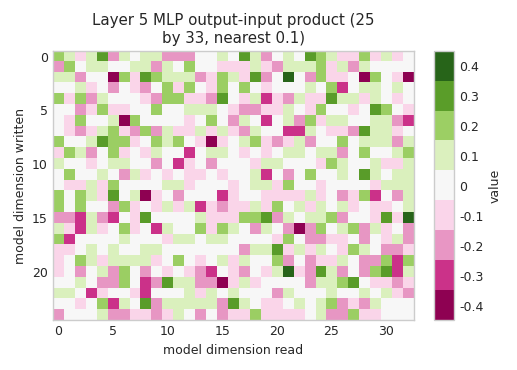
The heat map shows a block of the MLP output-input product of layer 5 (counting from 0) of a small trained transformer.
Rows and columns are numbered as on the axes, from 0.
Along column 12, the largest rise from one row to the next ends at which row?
1
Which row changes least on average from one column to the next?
12
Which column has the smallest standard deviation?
7
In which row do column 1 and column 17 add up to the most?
0
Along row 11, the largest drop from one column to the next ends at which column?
19
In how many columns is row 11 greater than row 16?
13
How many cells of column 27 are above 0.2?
1
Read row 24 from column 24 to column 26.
0.1 -0.2 -0.2
